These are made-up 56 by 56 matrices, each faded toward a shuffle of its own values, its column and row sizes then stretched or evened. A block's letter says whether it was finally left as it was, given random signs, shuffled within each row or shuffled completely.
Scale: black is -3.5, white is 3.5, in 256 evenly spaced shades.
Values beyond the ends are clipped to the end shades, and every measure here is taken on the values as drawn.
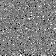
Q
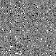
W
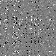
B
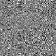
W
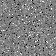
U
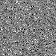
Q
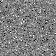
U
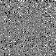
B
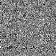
B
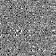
W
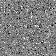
Q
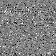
Q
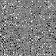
W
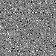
Q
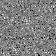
Q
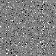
W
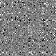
W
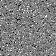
U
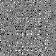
W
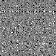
W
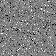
U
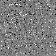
B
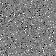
U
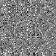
W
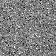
U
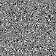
B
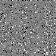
B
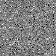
W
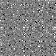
W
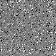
B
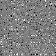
W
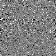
W
